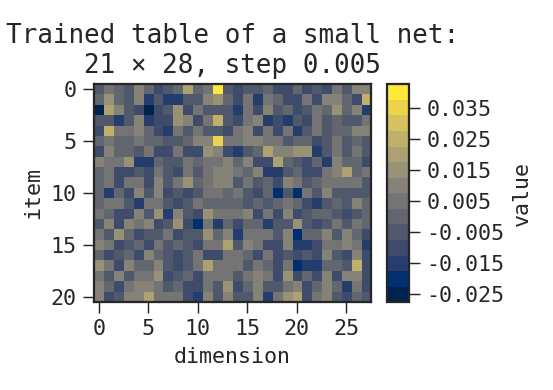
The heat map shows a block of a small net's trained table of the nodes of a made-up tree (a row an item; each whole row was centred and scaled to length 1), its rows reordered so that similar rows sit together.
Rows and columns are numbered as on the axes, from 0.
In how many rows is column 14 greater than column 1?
4
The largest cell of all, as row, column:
0, 12
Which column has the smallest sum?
7
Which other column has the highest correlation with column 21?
17
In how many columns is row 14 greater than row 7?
11
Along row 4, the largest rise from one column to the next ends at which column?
1
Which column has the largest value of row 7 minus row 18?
18
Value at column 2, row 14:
0.015
